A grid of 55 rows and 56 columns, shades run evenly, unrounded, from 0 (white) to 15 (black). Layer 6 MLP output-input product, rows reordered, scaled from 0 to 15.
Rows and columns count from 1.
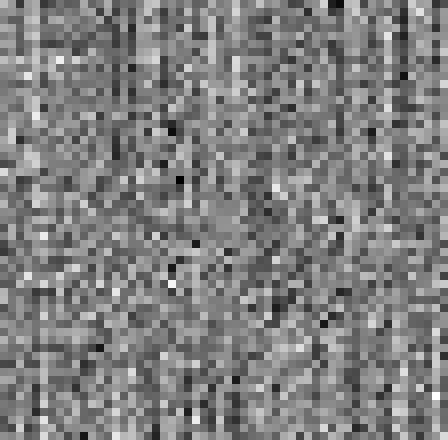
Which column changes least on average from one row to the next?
51
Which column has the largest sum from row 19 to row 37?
33
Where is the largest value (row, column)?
23, 23
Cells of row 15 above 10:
6
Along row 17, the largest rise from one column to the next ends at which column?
22
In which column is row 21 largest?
21
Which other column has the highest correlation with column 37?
16
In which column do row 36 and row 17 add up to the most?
47
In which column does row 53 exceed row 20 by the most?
49
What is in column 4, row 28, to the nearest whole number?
7
